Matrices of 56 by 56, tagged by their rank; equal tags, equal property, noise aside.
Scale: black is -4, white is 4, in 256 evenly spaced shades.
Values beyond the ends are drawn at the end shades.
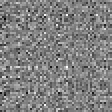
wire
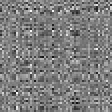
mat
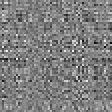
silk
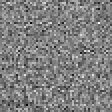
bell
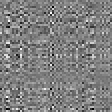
mat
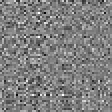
silk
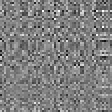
mat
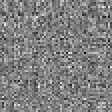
wire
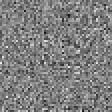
bell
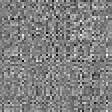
silk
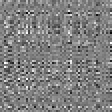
mat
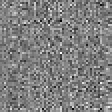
wire
